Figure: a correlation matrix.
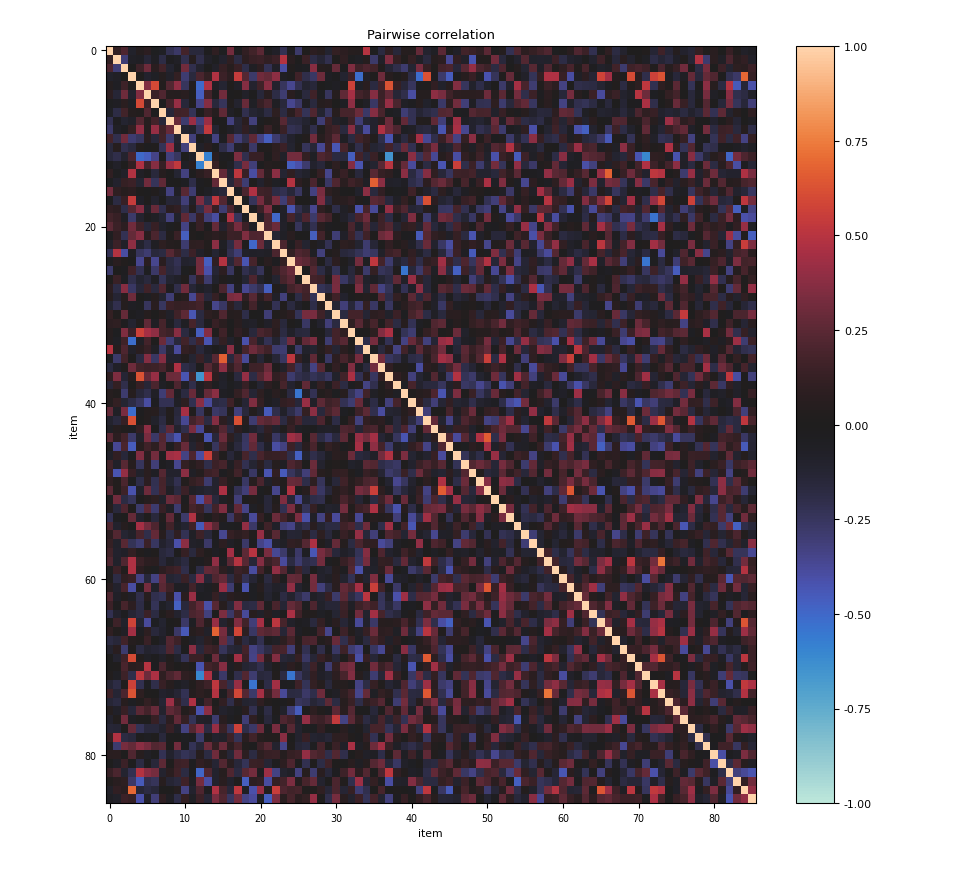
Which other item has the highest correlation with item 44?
50
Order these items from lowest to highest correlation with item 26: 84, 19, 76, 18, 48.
48, 18, 84, 19, 76
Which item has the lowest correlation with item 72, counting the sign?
19
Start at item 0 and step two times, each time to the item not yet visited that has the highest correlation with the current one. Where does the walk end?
62
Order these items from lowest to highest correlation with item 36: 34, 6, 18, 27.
27, 34, 18, 6
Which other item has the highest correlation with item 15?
35
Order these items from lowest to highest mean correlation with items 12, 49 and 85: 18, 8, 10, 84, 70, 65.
18, 8, 70, 10, 65, 84
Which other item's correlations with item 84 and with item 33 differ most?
3
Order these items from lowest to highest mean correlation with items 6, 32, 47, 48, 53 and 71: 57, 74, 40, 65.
40, 57, 65, 74
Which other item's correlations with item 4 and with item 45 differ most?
37
